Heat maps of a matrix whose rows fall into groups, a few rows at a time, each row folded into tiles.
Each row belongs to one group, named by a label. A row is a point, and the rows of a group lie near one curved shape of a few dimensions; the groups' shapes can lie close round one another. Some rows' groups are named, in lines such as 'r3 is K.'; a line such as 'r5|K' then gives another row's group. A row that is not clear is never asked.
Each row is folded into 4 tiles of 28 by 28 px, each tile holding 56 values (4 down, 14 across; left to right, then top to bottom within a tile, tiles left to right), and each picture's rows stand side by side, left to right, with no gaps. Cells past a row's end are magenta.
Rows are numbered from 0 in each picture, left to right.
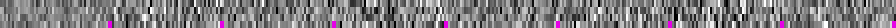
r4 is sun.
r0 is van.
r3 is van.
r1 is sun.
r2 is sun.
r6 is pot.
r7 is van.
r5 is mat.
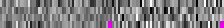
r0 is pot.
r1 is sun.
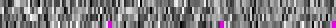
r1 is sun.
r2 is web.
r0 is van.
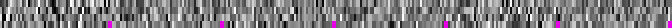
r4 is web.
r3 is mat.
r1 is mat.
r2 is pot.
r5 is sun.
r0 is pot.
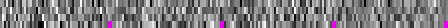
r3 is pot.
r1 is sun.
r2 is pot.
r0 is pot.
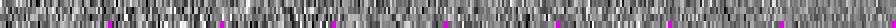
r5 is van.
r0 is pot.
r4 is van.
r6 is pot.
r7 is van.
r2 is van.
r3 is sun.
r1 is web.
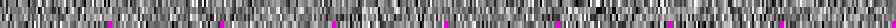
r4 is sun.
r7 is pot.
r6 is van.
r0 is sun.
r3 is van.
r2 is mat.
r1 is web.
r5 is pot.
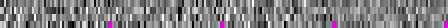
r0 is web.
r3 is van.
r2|pot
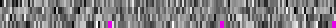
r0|sun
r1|web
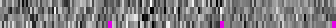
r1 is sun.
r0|sun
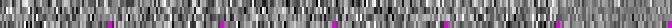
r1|pot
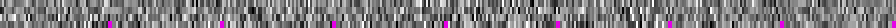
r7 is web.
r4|web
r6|pot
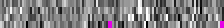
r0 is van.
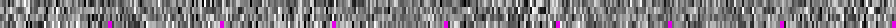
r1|web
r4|pot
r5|web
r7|pot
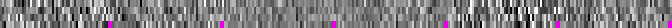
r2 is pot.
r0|van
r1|sun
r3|pot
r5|web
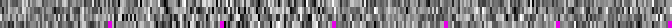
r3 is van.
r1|pot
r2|web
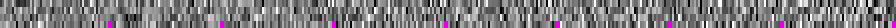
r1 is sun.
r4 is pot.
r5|web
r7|pot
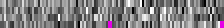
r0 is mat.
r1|van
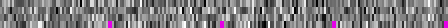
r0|van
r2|pot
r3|sun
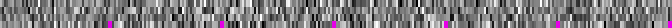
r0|sun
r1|pot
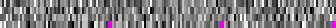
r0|web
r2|van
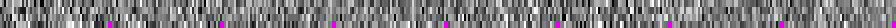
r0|web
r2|sun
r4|pot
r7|pot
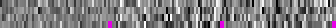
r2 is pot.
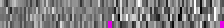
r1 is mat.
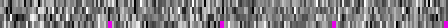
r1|web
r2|sun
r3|sun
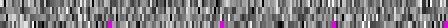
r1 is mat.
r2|mat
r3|web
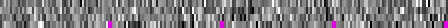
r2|mat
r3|web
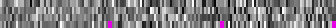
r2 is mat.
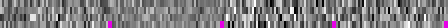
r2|pot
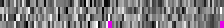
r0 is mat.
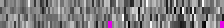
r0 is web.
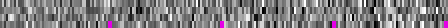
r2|sun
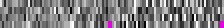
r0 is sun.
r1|van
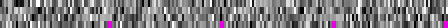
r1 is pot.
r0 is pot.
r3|van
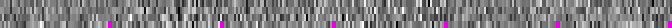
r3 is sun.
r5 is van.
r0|van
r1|mat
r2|van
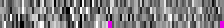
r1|pot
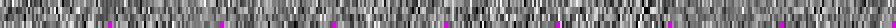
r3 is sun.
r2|sun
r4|mat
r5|pot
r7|sun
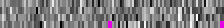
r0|pot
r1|mat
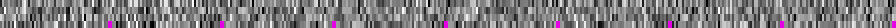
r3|web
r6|web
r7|sun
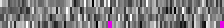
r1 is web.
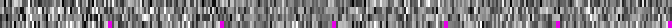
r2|web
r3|pot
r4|van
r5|van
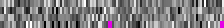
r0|van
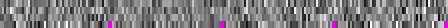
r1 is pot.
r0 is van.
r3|web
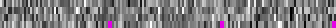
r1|pot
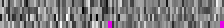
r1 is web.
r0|mat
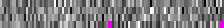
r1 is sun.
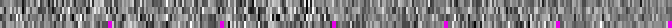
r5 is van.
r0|van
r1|web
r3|van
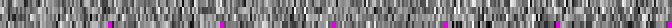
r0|mat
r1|web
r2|web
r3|pot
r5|sun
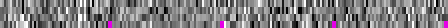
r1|pot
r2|web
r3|pot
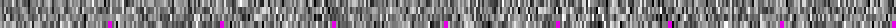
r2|pot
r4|web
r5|pot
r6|web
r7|web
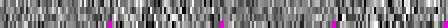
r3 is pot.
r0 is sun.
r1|pot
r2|van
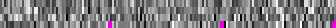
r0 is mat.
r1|web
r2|pot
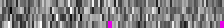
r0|pot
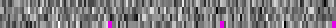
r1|mat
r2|pot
